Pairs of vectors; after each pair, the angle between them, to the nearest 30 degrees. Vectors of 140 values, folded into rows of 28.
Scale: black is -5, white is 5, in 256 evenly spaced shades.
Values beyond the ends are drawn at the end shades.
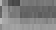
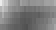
90 degrees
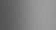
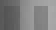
30 degrees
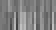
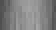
90 degrees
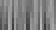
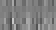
120 degrees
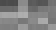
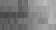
120 degrees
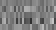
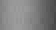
90 degrees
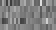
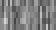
120 degrees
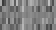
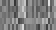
60 degrees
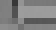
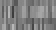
60 degrees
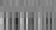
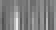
120 degrees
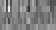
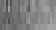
60 degrees
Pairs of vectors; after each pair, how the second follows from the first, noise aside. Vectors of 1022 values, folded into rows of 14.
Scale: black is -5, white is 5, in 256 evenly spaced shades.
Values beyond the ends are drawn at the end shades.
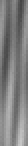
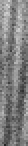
reversed.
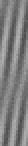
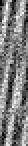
wrapped around, scaled up.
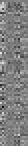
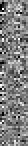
negated, scaled up.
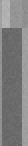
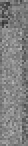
negated, partly zeroed.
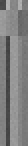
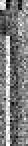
negated, scaled up.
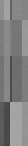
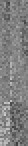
negated, partly zeroed.
